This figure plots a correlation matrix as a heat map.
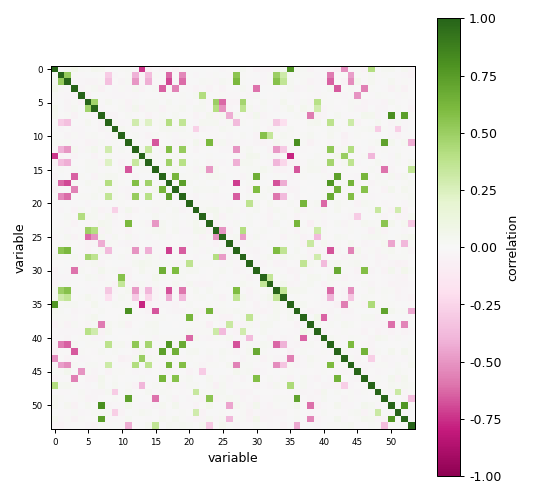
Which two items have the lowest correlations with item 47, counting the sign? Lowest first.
13, 43
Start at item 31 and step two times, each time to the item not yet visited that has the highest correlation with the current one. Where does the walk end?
32
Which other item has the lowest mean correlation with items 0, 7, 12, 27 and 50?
38
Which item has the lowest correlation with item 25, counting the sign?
5
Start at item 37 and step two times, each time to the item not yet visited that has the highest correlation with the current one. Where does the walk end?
29
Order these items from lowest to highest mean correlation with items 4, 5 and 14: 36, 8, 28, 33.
33, 36, 8, 28
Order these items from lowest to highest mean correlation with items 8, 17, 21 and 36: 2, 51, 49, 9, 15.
2, 15, 9, 51, 49
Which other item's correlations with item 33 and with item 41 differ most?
17
